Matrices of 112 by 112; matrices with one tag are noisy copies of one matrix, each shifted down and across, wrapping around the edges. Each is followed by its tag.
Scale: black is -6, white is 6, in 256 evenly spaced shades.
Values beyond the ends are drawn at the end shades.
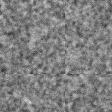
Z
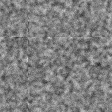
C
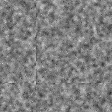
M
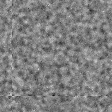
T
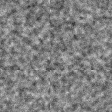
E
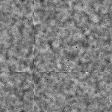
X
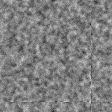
M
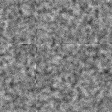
C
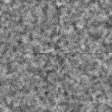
X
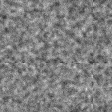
E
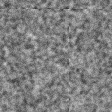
Z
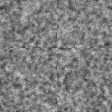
Z
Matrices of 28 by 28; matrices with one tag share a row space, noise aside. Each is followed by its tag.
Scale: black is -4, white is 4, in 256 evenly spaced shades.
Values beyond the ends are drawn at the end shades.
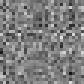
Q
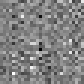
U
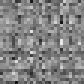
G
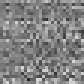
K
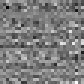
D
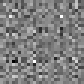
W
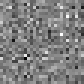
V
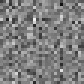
W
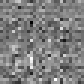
G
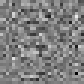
U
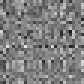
Q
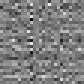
G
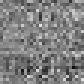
K
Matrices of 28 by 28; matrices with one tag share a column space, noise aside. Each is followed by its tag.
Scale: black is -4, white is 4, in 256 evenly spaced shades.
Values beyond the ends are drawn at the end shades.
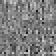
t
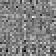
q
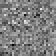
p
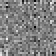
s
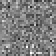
s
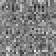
t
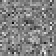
p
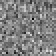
t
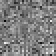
q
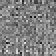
q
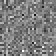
q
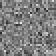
p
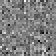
t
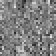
t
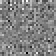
s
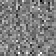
s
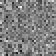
s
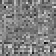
q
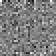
s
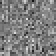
t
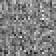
t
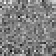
q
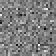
p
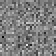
p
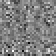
q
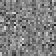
p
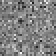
s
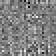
q
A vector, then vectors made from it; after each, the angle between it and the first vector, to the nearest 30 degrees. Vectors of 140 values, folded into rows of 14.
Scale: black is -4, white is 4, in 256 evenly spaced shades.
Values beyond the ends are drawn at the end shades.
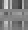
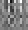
120 degrees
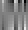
90 degrees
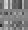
30 degrees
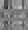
150 degrees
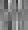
120 degrees
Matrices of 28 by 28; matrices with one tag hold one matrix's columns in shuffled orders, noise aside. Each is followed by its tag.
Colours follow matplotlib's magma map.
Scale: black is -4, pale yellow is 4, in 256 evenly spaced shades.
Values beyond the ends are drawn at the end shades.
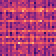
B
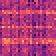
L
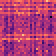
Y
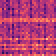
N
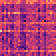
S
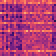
S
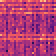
Y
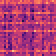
S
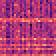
N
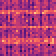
L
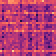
S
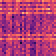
Y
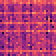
S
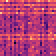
Y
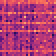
S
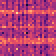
L
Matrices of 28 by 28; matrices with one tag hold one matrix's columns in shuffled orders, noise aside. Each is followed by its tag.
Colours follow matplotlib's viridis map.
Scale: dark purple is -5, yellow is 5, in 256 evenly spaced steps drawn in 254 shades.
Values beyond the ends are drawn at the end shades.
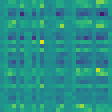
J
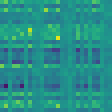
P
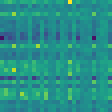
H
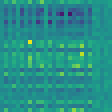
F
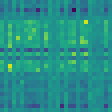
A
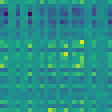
F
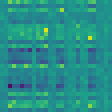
P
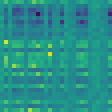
F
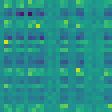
J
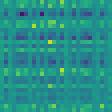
J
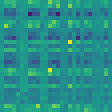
J
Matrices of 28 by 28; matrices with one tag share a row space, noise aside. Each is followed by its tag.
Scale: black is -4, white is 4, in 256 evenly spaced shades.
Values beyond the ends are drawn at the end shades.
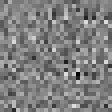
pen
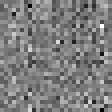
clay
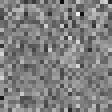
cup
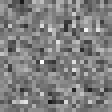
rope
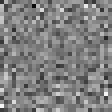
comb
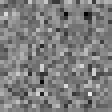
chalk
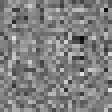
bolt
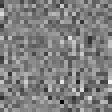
cup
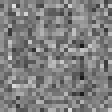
bolt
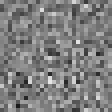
rope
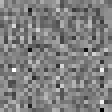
clay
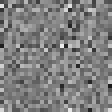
cup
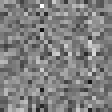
chalk
